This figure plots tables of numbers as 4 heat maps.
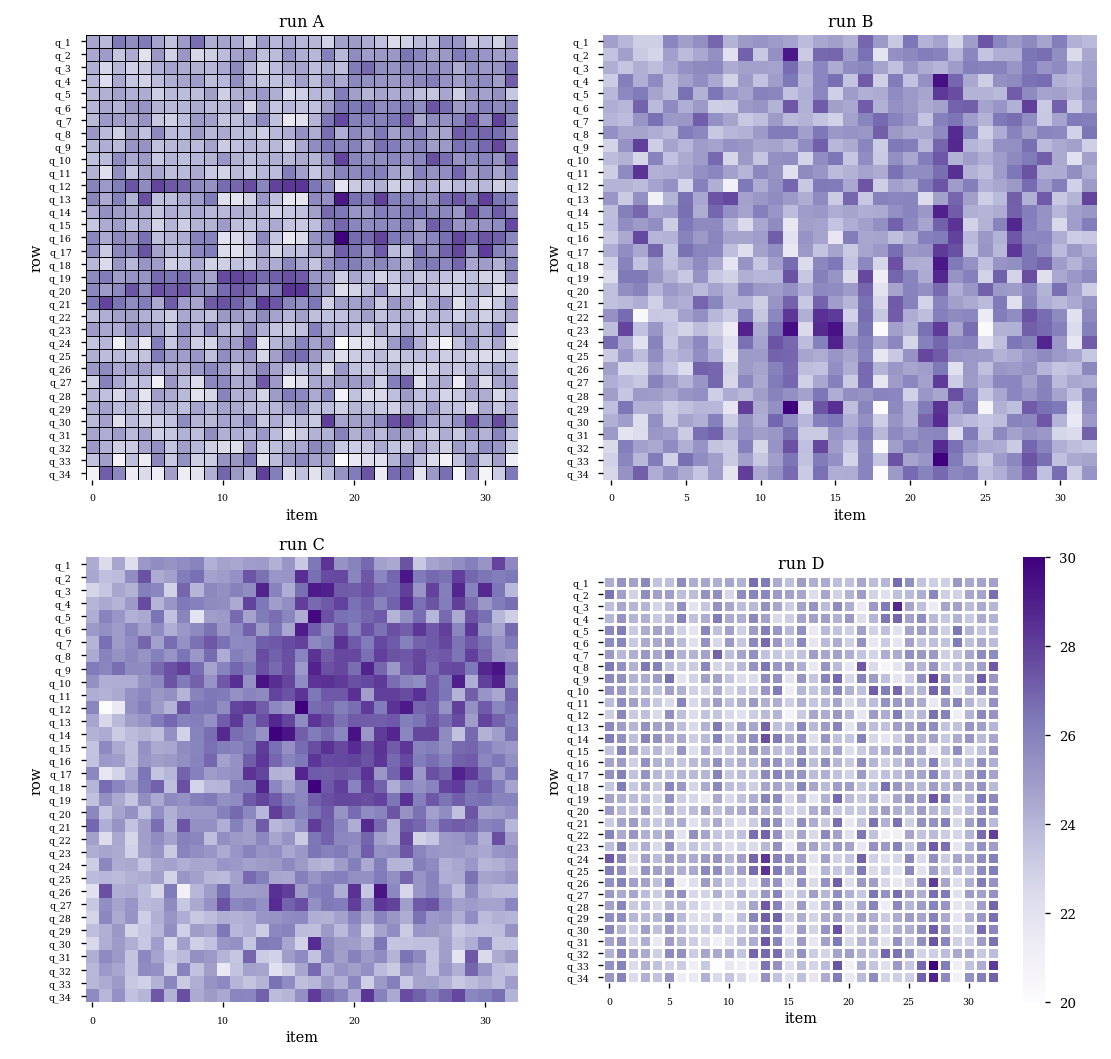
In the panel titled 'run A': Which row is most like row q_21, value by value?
q_19
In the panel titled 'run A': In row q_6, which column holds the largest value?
26
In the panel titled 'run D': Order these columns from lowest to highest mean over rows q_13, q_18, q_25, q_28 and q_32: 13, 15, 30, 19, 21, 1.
15, 30, 21, 19, 1, 13
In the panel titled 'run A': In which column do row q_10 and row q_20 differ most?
19
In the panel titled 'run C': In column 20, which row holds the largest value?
q_14
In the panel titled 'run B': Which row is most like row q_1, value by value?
q_3
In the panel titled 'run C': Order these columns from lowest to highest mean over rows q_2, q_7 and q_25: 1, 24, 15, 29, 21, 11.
1, 11, 15, 21, 29, 24
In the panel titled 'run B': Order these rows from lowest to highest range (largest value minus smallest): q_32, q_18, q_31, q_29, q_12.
q_31, q_12, q_18, q_32, q_29
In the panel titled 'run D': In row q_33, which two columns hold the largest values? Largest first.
27, 32
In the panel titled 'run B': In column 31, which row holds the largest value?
q_7
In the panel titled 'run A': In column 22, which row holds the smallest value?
q_34
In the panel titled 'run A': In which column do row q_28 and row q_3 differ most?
21
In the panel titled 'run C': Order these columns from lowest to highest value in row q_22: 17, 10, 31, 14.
14, 10, 17, 31
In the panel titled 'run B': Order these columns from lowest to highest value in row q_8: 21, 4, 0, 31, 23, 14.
31, 4, 21, 0, 14, 23
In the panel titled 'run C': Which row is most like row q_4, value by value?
q_2
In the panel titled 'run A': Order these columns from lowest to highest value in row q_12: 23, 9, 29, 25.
23, 29, 25, 9
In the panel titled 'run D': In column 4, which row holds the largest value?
q_8
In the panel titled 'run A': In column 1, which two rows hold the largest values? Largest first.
q_21, q_34
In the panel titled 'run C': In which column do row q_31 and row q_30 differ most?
17
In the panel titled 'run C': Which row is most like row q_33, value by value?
q_29
